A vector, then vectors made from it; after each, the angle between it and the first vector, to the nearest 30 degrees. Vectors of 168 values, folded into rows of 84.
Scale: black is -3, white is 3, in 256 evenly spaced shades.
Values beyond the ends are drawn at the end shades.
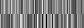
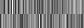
120 degrees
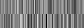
30 degrees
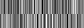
150 degrees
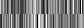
120 degrees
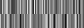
90 degrees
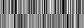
120 degrees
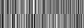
90 degrees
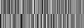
150 degrees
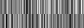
90 degrees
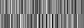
30 degrees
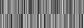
90 degrees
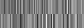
150 degrees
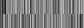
90 degrees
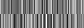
150 degrees
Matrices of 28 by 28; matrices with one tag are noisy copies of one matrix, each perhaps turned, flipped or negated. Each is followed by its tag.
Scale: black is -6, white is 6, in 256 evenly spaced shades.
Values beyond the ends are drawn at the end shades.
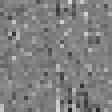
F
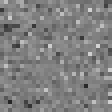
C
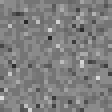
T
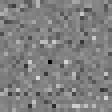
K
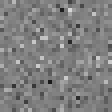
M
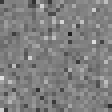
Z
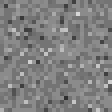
T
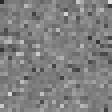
Z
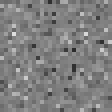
M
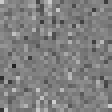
Z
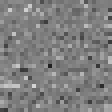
C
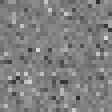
T
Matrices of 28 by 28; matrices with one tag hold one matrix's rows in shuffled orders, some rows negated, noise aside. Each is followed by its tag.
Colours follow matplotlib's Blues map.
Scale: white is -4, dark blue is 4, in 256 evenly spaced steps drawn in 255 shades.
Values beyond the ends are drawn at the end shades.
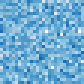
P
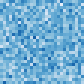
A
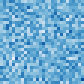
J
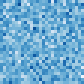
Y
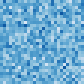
Y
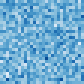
A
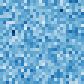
J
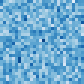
Y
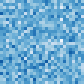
A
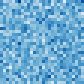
Y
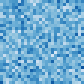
P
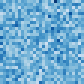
P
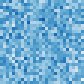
J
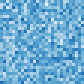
A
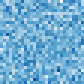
A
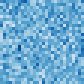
Y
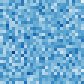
J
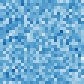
J
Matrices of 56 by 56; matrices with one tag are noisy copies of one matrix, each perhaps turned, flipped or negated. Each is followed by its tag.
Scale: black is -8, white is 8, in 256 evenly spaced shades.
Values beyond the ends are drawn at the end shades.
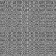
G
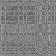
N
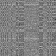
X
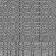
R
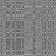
N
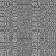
X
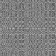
G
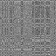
N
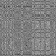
N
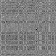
N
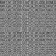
G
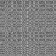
G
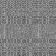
X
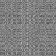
G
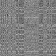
X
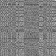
X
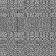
X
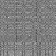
R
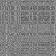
N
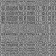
N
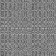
G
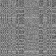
X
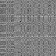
R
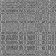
N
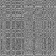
N
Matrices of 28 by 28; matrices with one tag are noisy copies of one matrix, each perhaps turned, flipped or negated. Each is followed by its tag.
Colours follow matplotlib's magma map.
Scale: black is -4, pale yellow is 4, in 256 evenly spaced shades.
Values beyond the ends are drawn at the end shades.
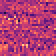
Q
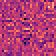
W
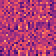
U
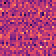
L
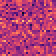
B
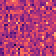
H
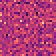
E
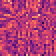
Q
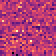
B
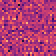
E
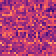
Q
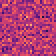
W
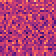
E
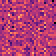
L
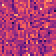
Q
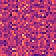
L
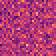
E
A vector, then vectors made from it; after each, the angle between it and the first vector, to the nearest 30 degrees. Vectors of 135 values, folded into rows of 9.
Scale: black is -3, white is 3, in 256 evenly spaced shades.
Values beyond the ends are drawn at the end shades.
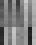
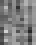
30 degrees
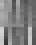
150 degrees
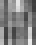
150 degrees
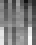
150 degrees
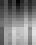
60 degrees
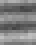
90 degrees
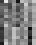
30 degrees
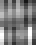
150 degrees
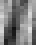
120 degrees
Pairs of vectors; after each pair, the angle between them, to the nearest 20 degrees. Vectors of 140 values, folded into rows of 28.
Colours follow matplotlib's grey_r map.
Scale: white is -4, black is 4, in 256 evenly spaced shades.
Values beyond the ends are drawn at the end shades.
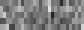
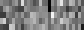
160 degrees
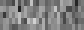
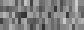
140 degrees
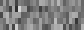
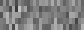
20 degrees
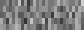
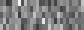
60 degrees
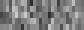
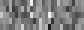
160 degrees
